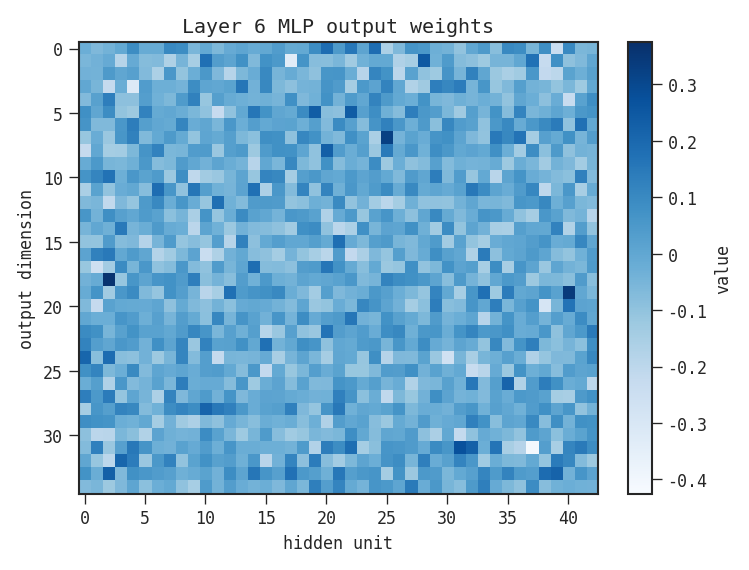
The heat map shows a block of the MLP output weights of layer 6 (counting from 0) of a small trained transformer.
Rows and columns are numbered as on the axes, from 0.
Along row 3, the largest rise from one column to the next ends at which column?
5
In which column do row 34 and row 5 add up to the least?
11
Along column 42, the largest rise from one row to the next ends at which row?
27
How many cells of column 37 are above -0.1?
30
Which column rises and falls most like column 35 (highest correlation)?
38
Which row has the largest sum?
33
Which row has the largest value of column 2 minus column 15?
18
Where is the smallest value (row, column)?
31, 37
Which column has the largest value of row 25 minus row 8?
0
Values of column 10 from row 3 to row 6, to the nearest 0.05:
0 -0.1 -0.1 0
